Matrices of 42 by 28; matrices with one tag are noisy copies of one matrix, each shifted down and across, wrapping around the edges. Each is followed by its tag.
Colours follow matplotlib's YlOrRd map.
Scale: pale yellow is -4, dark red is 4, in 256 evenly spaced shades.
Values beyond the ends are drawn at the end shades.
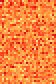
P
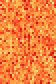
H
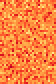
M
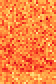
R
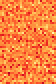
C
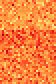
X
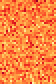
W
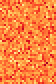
W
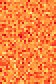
M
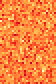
W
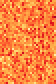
H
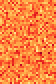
W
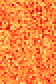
H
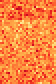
R
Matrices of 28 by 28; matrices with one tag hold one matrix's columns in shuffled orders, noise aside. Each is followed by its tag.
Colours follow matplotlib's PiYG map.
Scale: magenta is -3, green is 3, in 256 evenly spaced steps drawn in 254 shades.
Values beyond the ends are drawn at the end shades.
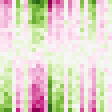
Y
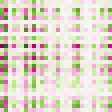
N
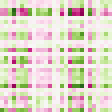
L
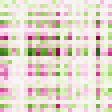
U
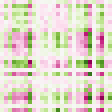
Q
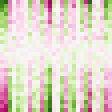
Y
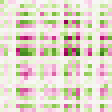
U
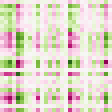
Q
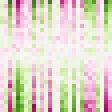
Y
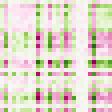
Q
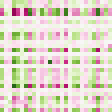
L
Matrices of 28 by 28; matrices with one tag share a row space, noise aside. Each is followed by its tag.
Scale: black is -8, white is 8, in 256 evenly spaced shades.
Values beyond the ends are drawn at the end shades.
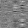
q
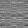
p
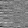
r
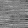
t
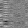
r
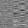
q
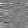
r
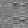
q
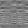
p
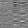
q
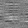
t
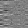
r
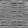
p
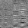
q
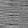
t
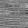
t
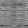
p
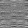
p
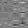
q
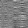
q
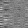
r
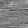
t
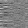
r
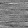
t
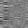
r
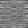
p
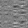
q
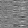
q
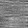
t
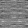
p
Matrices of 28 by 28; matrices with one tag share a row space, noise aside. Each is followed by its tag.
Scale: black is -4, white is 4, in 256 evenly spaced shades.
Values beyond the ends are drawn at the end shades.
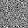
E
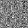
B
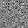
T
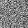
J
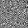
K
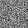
K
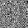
K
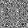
E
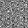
B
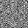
B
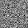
K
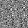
B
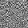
E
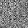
J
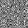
K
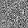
K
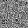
T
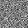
E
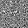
K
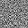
J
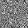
K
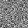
B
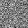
J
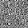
E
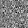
T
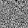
T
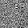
T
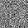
K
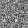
T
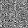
J
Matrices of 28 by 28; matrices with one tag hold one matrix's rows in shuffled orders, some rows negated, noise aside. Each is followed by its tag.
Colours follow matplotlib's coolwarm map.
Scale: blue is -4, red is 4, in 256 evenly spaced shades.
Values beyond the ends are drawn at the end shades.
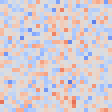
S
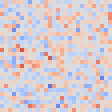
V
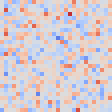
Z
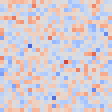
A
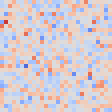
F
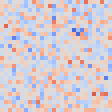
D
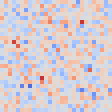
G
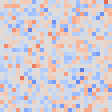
D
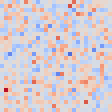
S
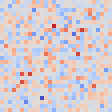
G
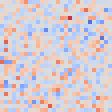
Z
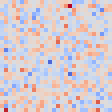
Z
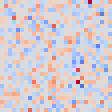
D
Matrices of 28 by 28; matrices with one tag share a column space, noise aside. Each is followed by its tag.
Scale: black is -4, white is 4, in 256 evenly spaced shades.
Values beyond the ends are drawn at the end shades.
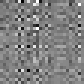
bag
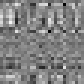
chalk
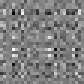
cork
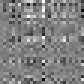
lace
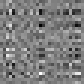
cork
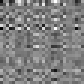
bag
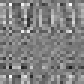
chalk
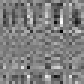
chalk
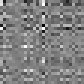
bag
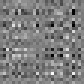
cork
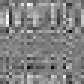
chalk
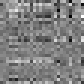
lace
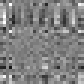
chalk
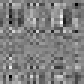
chalk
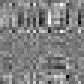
chalk
